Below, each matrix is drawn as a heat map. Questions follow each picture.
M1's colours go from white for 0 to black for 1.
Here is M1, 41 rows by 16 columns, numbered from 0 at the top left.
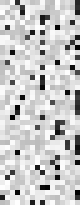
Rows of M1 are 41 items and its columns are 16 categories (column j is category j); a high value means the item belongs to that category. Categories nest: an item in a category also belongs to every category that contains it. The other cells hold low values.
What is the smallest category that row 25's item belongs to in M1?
7
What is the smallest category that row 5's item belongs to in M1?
1
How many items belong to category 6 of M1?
3
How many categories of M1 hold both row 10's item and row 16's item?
2
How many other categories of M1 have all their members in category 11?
3
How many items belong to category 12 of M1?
2
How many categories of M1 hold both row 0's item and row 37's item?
0
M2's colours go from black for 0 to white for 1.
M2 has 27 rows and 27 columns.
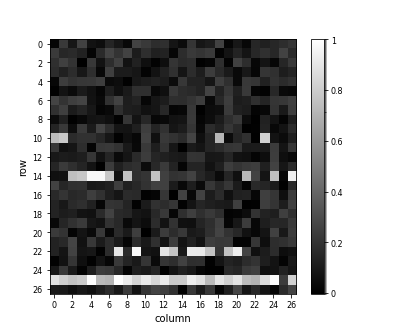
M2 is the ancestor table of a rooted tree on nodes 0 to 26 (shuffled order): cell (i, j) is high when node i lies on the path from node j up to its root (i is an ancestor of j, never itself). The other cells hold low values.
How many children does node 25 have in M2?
3
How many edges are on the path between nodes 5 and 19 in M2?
4
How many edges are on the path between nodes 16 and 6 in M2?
4
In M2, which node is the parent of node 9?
22
